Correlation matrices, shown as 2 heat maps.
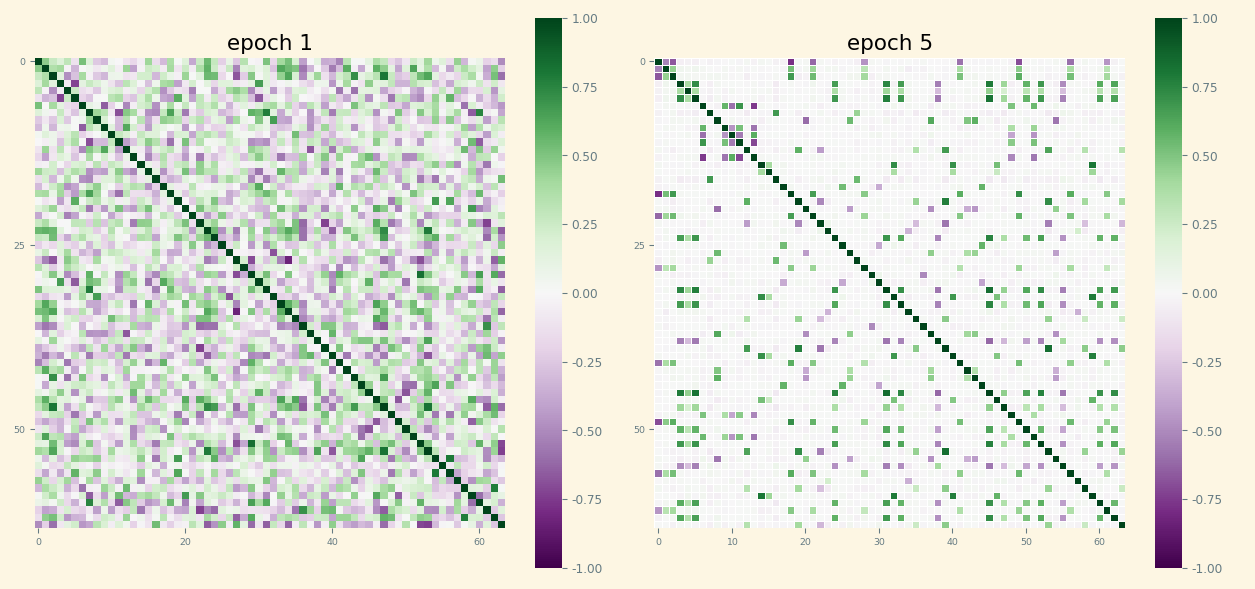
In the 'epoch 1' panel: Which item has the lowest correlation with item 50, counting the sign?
45
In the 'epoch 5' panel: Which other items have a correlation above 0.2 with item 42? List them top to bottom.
8, 26, 37, 43
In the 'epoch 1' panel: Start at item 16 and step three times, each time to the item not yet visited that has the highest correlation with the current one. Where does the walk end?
4
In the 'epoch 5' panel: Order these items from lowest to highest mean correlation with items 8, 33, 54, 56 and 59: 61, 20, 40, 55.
55, 20, 61, 40
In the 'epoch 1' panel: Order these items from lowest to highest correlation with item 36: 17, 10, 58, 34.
34, 10, 58, 17
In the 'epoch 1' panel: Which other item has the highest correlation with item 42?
1
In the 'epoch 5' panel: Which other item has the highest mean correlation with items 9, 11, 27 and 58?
6
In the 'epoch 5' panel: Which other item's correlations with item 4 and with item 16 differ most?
7
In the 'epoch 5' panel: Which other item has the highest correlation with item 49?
18
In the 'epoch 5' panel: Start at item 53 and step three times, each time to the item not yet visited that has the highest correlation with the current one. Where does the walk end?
12
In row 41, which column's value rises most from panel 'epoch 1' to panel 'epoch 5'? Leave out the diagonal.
28
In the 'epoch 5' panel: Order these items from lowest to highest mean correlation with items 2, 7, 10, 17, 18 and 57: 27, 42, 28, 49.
42, 27, 28, 49
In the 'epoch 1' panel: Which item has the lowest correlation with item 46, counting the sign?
49
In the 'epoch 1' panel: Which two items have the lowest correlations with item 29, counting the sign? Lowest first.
27, 63
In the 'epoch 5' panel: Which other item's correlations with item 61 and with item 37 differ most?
8
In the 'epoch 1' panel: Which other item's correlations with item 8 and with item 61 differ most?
22
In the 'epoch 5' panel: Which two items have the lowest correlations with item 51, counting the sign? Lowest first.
13, 10
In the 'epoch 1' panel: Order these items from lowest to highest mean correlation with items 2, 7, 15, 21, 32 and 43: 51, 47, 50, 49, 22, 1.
50, 49, 1, 22, 51, 47
